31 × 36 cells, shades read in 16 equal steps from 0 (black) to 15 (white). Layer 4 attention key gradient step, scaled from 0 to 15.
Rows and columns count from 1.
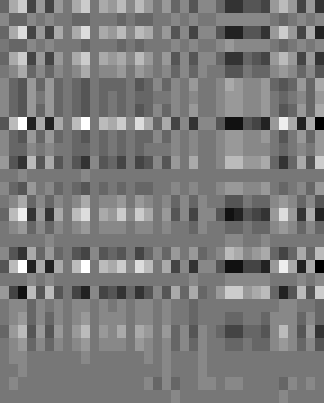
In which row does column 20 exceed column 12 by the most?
23
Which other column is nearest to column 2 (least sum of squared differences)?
9
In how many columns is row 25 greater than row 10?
14
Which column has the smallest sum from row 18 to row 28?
36
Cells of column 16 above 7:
13
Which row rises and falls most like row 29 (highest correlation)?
28
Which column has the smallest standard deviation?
8
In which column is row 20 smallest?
3
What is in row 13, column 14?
4
